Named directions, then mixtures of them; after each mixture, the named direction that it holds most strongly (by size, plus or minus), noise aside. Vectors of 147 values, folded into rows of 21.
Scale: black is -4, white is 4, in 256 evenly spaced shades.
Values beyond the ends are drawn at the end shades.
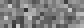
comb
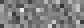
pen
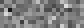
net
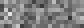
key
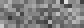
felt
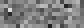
felt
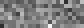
felt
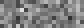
pen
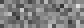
pen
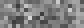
comb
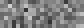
comb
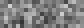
comb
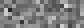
net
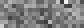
felt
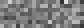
felt
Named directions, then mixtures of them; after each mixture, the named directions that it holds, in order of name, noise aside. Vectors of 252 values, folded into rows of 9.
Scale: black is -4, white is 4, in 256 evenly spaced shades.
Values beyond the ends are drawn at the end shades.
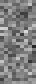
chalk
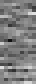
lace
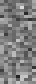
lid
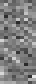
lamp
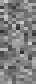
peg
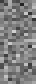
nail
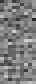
lace, nail.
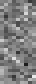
lamp.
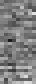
lace, lid.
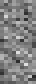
lamp.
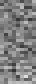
lace, lid.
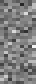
chalk, nail.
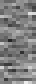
lace.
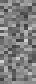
chalk.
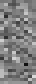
lamp.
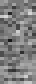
lace, peg.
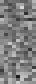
lid.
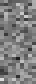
chalk, lamp, lid.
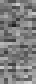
lace, lid.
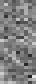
lamp.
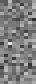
lid, nail.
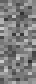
chalk, nail.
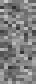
peg.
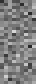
nail.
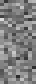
lid, peg.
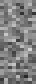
chalk, lace, lid.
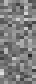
lamp, lid, peg.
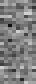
lace, lid, peg.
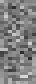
lace, lid, peg.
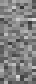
lid, nail.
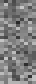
chalk, lamp, lid.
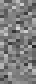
chalk, nail, peg.
